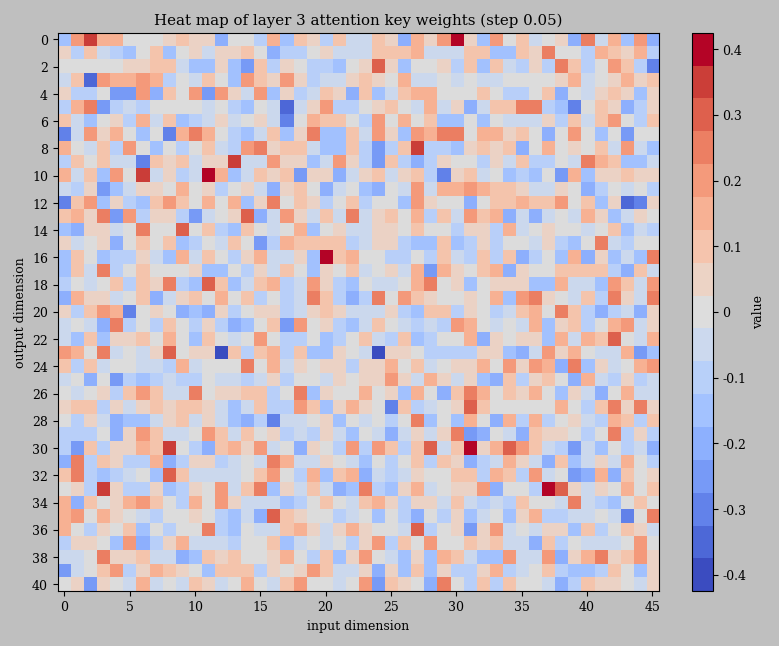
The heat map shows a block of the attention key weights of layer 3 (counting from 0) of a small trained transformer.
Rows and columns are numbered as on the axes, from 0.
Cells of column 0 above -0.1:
26
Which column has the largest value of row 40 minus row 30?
18
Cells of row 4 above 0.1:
6
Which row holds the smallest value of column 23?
32
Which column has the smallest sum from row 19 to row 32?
17
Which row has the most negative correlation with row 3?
5
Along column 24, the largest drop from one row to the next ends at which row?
8
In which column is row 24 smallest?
38
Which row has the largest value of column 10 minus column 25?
27
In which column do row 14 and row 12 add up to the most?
9
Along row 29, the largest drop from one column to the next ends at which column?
31
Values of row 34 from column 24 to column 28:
0.15 0.05 -0.1 0.05 0.05
